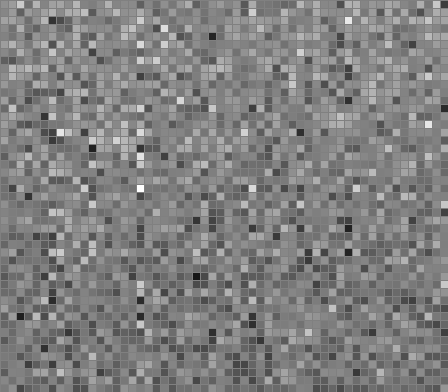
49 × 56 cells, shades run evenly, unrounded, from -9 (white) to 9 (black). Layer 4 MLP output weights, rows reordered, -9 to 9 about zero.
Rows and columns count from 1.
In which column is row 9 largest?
44
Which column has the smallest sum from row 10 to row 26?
18
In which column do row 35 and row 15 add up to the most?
6
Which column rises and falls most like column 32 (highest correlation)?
55
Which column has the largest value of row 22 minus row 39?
42
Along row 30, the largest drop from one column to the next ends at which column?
8
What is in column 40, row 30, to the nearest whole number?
1
